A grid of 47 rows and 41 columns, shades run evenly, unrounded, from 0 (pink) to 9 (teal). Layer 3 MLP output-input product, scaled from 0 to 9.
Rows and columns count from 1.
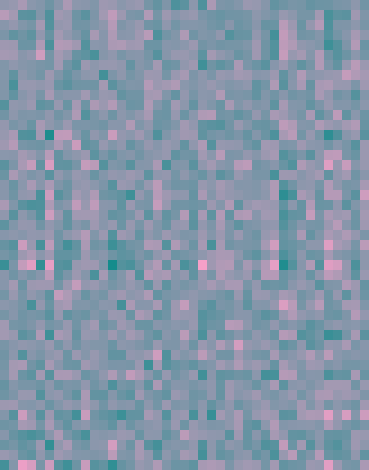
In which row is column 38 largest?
34
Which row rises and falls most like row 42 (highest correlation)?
25
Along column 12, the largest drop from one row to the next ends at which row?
9
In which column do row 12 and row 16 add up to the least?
38
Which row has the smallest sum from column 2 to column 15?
29
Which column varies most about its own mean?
37
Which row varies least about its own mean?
41
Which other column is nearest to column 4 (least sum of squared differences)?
3
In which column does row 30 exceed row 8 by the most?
39
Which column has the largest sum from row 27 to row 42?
19
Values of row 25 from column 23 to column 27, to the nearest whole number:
3 7 3 5 5
